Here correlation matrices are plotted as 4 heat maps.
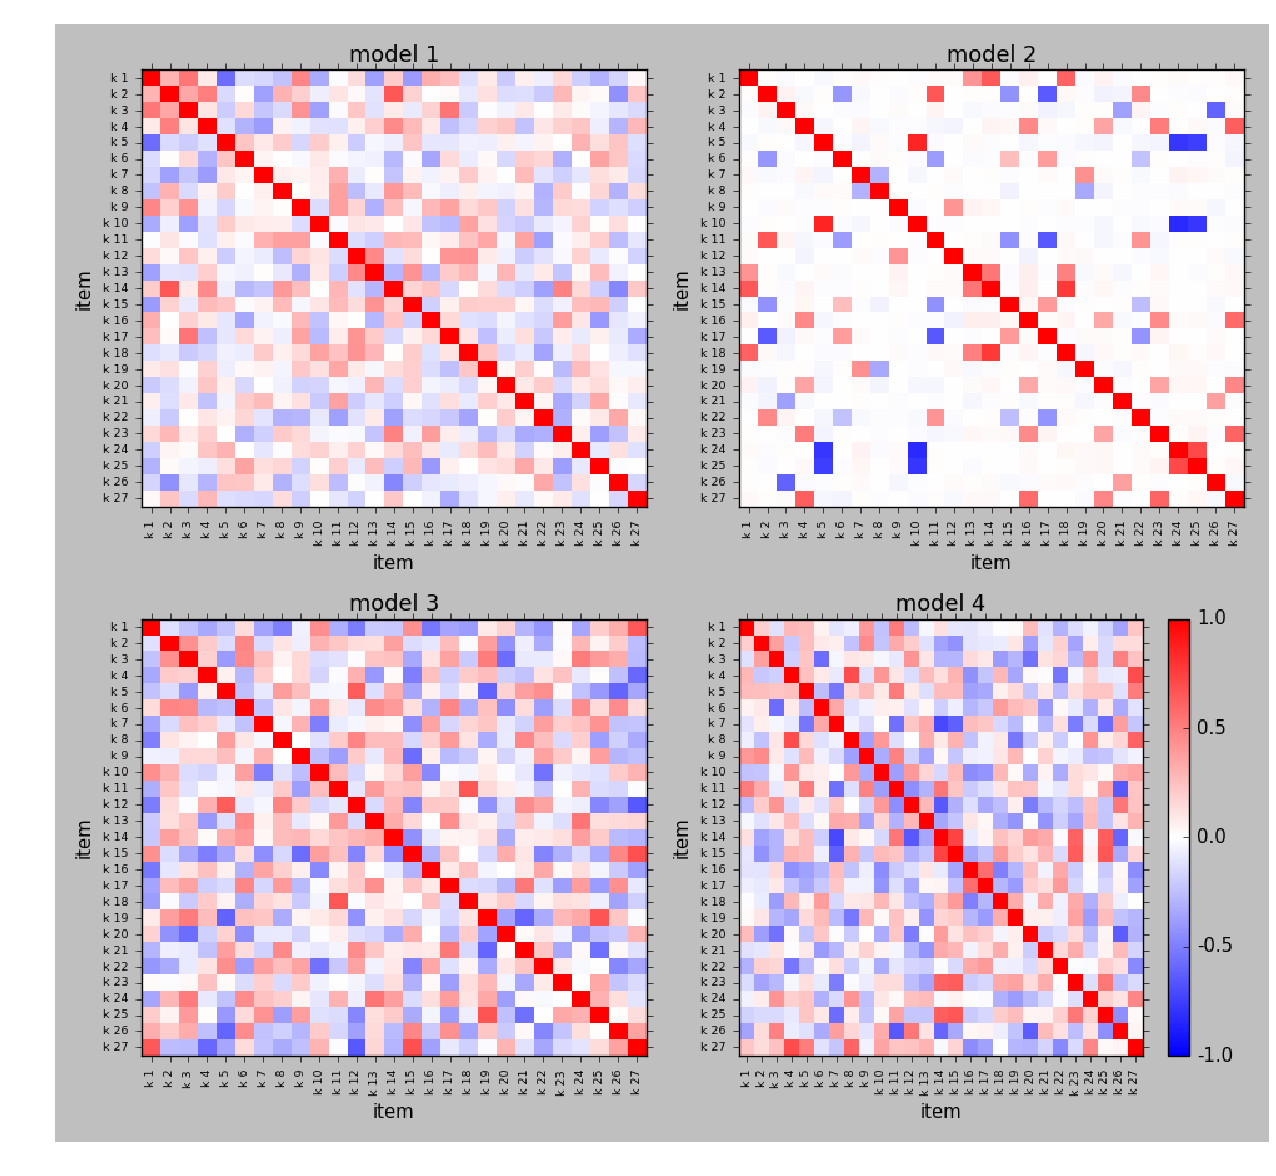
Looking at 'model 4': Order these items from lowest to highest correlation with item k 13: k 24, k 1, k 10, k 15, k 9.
k 9, k 15, k 1, k 10, k 24
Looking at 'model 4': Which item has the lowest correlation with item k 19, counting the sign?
k 8
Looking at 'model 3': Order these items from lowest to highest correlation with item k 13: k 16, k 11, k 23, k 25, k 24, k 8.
k 23, k 16, k 25, k 8, k 11, k 24
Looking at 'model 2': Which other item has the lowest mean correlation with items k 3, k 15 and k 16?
k 26
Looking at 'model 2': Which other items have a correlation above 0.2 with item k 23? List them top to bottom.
k 4, k 16, k 20, k 27
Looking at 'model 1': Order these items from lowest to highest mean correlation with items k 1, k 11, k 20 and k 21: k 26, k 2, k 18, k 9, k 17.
k 26, k 18, k 2, k 17, k 9
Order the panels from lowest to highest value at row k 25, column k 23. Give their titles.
model 1, model 2, model 3, model 4
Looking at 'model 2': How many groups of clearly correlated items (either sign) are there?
7
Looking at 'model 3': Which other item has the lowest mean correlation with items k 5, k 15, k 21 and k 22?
k 19
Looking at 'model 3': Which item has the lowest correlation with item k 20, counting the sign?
k 3
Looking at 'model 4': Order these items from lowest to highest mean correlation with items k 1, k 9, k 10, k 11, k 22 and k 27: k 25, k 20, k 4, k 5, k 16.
k 16, k 20, k 25, k 4, k 5
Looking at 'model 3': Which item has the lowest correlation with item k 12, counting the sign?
k 27
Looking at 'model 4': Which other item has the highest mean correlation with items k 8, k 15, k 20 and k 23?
k 14
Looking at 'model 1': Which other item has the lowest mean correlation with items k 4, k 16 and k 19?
k 6
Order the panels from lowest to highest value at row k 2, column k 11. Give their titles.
model 1, model 3, model 4, model 2
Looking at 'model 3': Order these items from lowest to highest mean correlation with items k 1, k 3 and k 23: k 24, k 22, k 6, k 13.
k 22, k 13, k 24, k 6
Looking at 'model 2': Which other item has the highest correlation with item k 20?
k 27
